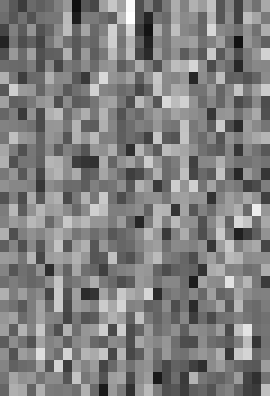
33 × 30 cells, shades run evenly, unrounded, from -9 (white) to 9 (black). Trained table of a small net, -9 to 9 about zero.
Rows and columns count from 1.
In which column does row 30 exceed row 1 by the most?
15
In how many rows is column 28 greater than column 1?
15
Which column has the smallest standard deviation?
4
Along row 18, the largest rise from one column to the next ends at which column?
20
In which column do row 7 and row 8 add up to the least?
18
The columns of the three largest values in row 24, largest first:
22, 30, 14
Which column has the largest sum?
3
